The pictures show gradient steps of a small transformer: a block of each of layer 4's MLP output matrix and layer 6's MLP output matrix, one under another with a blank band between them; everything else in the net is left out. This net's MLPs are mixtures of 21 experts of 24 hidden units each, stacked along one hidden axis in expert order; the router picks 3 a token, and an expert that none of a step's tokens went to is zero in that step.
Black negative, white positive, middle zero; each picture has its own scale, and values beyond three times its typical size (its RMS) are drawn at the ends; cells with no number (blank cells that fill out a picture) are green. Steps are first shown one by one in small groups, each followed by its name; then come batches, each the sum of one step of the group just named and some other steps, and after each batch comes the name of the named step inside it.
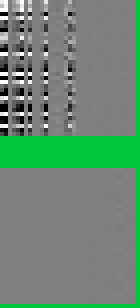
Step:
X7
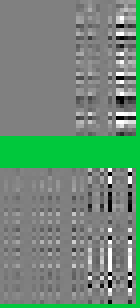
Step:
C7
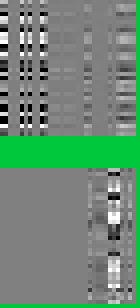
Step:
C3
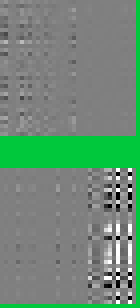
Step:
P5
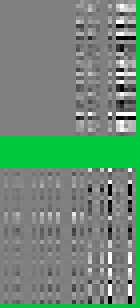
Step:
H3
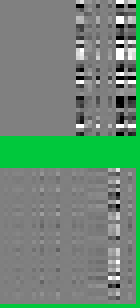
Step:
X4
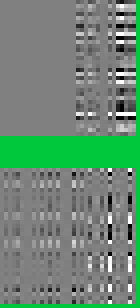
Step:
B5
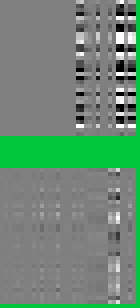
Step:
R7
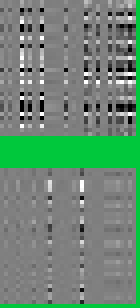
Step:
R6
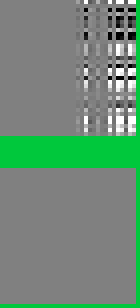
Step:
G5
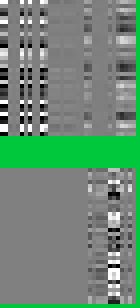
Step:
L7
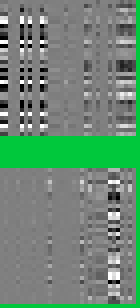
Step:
L7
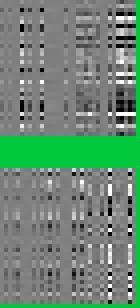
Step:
R6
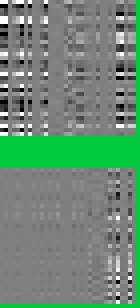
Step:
R7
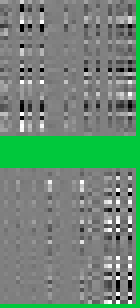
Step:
R6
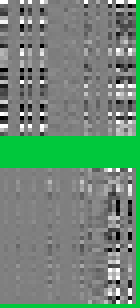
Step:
L7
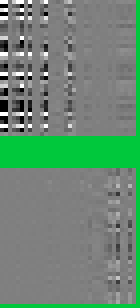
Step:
X7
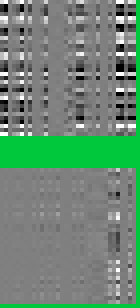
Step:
R7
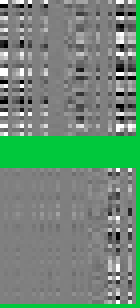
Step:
R7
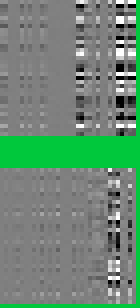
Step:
X4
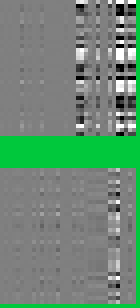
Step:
X4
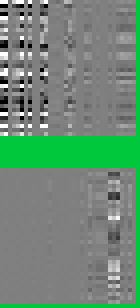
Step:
C3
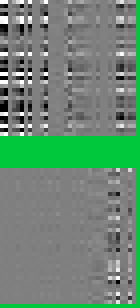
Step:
X7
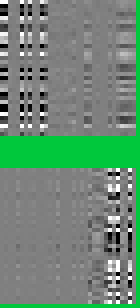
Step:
C3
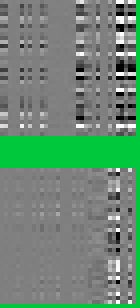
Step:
R7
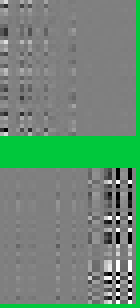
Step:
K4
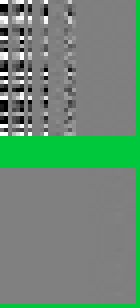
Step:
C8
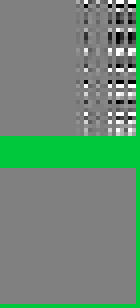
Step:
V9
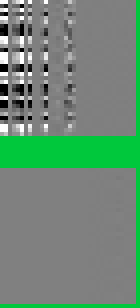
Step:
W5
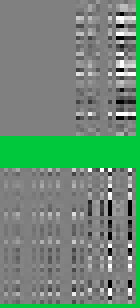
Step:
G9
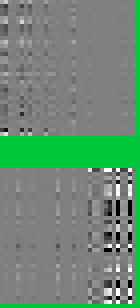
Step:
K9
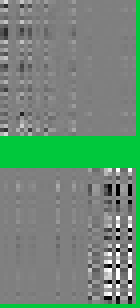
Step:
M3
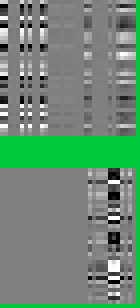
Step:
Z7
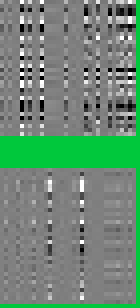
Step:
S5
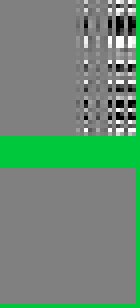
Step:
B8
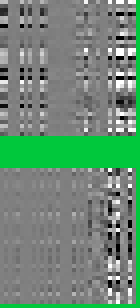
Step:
G9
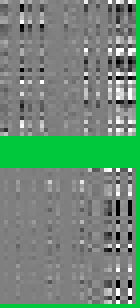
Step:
K9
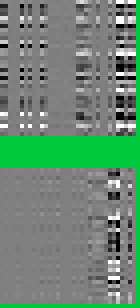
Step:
Z7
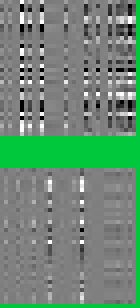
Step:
S5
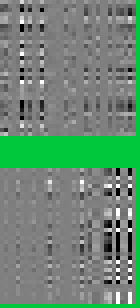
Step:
S5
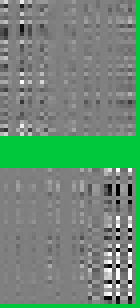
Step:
M3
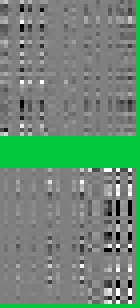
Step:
K9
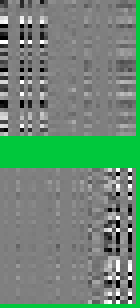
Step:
K9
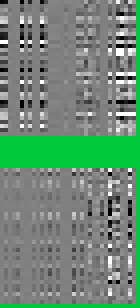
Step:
G9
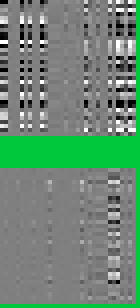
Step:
B8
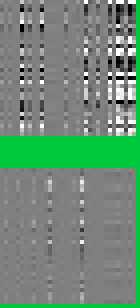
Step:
S5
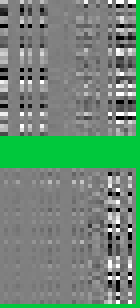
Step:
V9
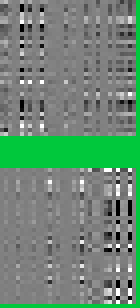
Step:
K9
